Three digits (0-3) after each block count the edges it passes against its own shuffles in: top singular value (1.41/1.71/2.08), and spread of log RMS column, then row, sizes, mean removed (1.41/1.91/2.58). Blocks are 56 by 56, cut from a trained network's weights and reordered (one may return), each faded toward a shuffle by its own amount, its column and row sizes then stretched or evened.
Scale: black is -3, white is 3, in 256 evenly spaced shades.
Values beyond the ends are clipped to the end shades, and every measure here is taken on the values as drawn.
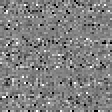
0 0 3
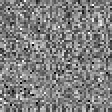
3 0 0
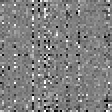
0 3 2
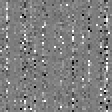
1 3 0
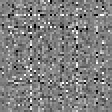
2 3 1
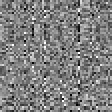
3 2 0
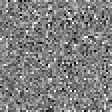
0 2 1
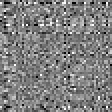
3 2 2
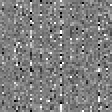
1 3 0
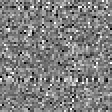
2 0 1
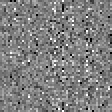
0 2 0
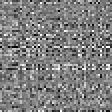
3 1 3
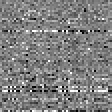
3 0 3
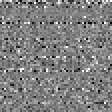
0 0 3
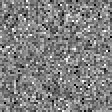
0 0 0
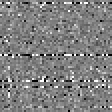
3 0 3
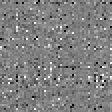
0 2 2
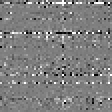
3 1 3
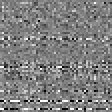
3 0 3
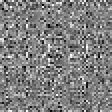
3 2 2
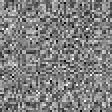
3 0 0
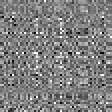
3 0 3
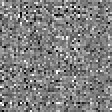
2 2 1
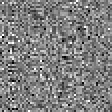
2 1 0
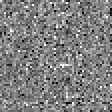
1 1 0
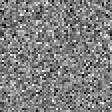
1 0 0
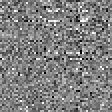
2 1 2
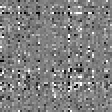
2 3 2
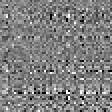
3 2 3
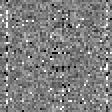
2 1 1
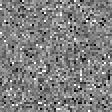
0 0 0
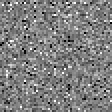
0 1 0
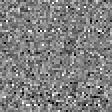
0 0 2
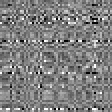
3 0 3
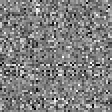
2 0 2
